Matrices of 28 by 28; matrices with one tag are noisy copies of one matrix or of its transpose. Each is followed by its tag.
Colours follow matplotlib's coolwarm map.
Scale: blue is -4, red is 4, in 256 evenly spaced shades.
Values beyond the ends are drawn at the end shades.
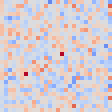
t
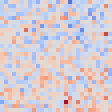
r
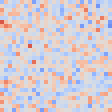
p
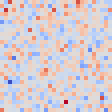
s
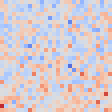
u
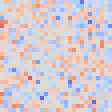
p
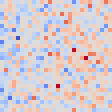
u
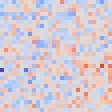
r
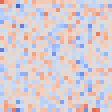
t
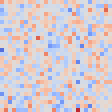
t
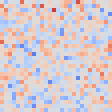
s
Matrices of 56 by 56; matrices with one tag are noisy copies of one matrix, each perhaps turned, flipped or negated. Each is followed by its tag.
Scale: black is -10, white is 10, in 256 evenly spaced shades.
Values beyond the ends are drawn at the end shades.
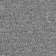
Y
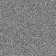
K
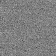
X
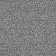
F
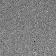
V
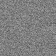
X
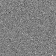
K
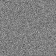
K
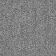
F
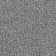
Y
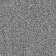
X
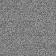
F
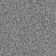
K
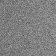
V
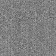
F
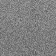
V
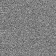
X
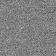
X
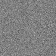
K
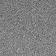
V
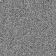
X
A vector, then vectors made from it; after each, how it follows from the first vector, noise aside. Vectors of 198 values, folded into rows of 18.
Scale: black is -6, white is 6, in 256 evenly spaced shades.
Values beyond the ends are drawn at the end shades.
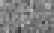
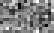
wrapped around, negated, scaled up.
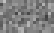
wrapped around.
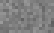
wrapped around, shrunk.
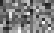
negated, scaled up.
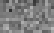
reversed.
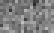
reversed.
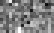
negated, scaled up.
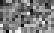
negated, scaled up.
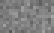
wrapped around, shrunk.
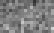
reversed.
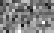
negated, scaled up.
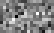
wrapped around, negated, scaled up.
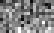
negated, scaled up.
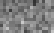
reversed.
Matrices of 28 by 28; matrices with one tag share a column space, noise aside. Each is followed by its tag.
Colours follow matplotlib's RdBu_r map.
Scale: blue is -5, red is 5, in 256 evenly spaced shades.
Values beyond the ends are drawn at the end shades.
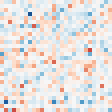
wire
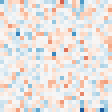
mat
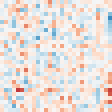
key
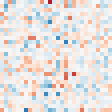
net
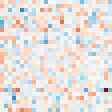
key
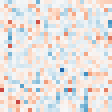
key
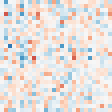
mat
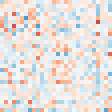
wire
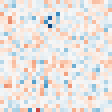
net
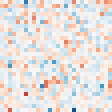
net
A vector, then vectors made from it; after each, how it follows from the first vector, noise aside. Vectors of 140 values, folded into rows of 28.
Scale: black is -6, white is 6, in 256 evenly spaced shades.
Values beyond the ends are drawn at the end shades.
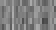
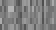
reversed, negated.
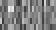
reversed, negated, scaled up.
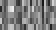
reversed, negated, scaled up.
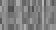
reversed.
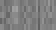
wrapped around, negated, shrunk.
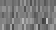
sign-scrambled.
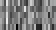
wrapped around, scaled up.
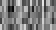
reversed, scaled up.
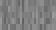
wrapped around, negated, shrunk.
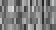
reversed, negated, scaled up.
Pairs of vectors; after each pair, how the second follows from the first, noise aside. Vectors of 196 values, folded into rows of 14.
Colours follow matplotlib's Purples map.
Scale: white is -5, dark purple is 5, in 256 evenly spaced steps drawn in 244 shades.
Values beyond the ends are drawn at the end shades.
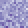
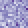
negated.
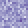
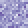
wrapped around.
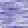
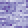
reversed, negated.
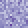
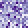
reversed, scaled up.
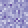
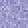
wrapped around, negated, shrunk.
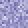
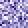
scaled up.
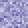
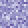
wrapped around.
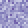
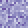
negated.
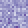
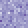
partly zeroed.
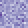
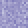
wrapped around, negated, shrunk.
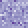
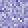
wrapped around, negated.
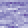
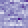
reversed, negated.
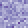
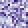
reversed, scaled up.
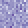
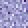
negated.
